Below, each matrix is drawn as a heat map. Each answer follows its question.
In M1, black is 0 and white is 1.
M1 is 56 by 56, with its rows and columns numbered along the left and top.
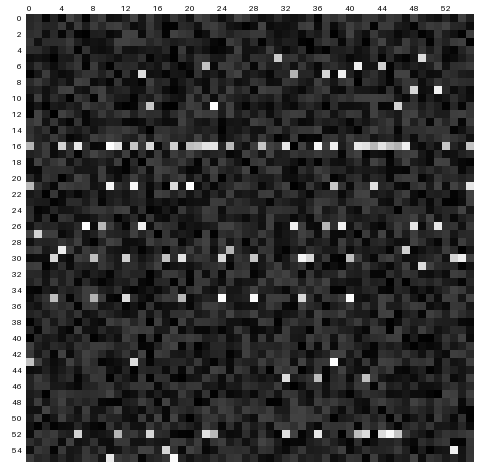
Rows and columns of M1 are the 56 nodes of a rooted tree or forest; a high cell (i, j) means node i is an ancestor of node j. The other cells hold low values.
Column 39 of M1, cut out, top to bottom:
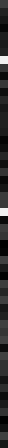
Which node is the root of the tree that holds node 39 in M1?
26
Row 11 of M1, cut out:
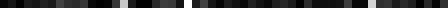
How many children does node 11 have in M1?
3
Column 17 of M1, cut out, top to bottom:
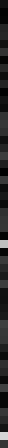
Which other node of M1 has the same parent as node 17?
53
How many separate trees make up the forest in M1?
7
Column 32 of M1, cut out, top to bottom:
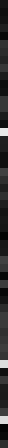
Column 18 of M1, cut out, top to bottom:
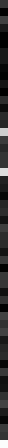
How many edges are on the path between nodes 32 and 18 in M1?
6
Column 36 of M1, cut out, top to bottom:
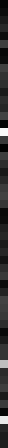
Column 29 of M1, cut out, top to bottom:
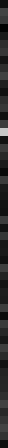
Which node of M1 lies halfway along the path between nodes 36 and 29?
52
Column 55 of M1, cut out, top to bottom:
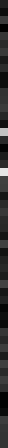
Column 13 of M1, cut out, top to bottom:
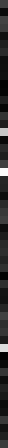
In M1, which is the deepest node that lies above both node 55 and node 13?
21
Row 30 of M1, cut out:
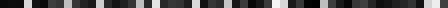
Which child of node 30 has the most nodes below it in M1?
35
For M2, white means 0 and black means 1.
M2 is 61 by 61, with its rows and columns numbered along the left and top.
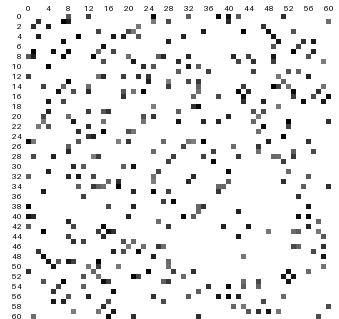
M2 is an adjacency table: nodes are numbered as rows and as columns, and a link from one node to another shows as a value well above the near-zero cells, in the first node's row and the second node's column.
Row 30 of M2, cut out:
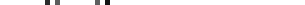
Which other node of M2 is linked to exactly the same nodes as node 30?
node 45
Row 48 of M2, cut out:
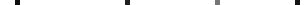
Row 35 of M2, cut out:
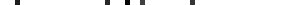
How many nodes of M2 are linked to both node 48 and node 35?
2
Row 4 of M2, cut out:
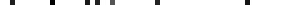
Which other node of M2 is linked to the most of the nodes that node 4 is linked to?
node 47
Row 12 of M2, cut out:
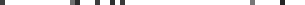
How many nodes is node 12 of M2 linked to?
8
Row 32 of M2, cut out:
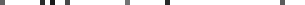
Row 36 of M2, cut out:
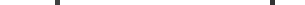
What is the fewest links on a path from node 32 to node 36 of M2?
4
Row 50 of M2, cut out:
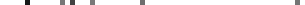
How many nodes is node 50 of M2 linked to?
6
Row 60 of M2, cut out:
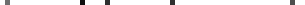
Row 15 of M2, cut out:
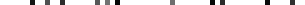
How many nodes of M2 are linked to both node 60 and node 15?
3
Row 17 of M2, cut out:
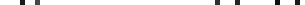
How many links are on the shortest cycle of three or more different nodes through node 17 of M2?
4
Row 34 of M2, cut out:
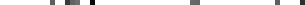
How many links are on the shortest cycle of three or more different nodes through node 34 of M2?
4
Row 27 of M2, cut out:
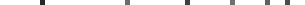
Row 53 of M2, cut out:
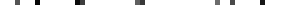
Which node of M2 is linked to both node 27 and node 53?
node 46
